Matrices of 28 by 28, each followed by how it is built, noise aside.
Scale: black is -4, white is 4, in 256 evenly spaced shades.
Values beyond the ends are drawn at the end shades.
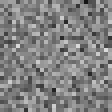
noise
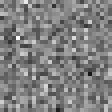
blocks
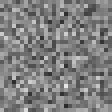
repeating rows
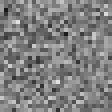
noise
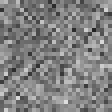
Hankel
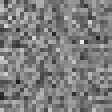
repeating rows
